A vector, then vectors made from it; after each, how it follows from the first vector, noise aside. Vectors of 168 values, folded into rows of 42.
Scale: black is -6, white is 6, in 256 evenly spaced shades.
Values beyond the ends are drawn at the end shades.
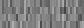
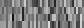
wrapped around, scaled up.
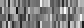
negated, scaled up.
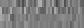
wrapped around, negated, partly zeroed.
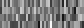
negated, scaled up.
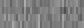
shrunk.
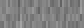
wrapped around, negated, shrunk.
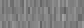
shrunk.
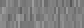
reversed, negated, shrunk.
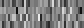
wrapped around, scaled up.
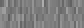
reversed, negated, shrunk.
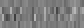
wrapped around, negated, partly zeroed.
